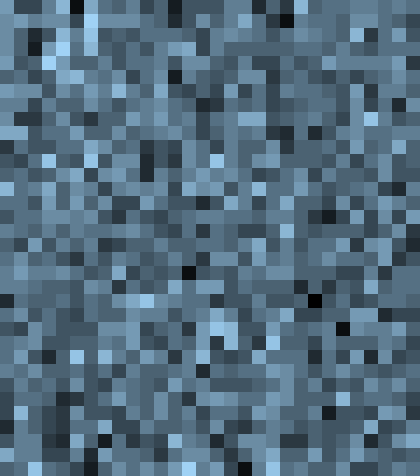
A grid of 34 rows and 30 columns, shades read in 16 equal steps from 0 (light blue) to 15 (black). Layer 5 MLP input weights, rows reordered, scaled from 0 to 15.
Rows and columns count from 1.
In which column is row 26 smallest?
6
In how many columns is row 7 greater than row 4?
11
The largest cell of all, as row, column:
22, 23
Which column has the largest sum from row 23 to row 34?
5
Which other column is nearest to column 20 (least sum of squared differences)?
3
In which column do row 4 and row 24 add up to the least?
16
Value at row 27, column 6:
7
